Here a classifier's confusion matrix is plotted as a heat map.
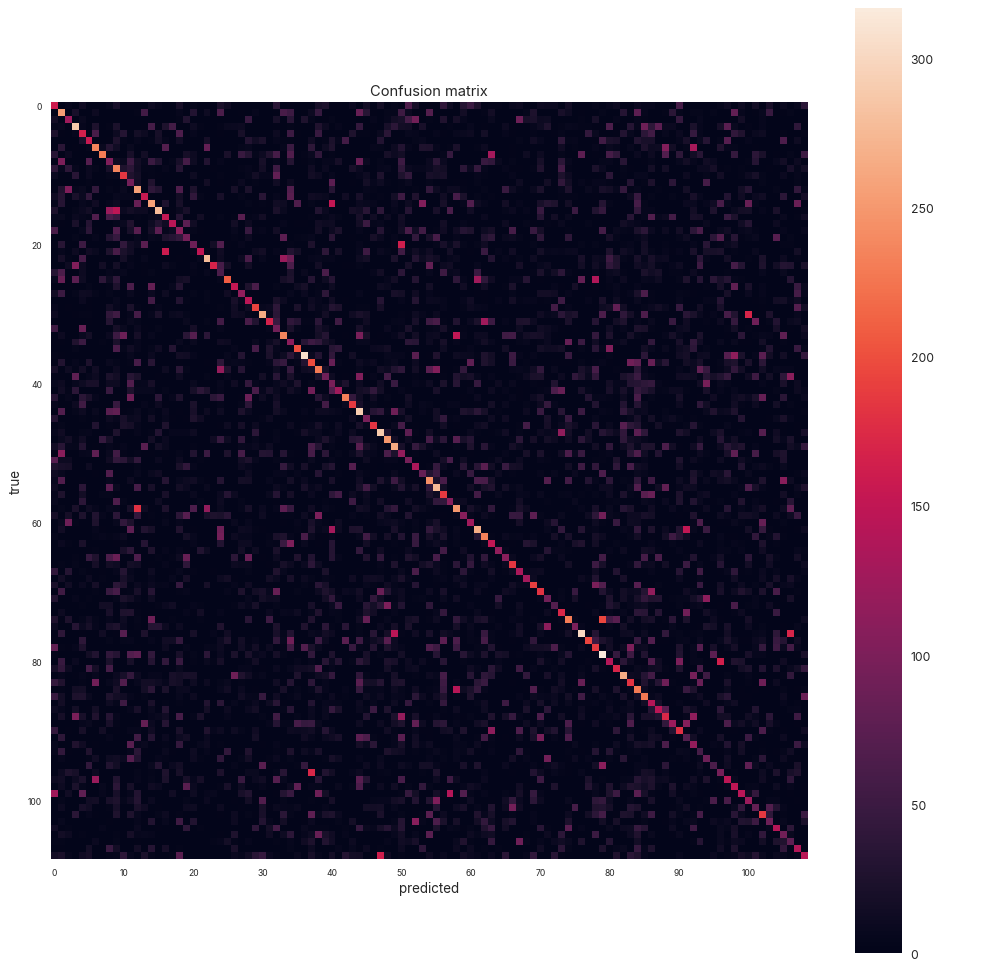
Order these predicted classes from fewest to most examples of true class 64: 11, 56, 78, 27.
78, 27, 11, 56
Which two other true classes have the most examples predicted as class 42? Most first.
77, 5
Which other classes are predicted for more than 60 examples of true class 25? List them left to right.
1, 3, 61, 76, 78
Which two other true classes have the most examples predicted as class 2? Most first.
12, 60
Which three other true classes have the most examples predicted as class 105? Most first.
54, 33, 5
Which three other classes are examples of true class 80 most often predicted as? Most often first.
96, 90, 86
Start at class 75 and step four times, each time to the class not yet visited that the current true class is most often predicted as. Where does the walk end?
40
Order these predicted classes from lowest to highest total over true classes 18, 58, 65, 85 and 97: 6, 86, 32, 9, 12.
86, 32, 6, 9, 12
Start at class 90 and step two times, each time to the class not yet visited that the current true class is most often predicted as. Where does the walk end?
34
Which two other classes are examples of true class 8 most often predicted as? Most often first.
1, 44
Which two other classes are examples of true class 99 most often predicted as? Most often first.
57, 0
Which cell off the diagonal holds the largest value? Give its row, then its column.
74, 79
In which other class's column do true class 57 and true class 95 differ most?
79
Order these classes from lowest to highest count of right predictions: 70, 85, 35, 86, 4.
86, 4, 70, 35, 85
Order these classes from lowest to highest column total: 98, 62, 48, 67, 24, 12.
67, 48, 24, 98, 62, 12
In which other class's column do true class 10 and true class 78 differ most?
83
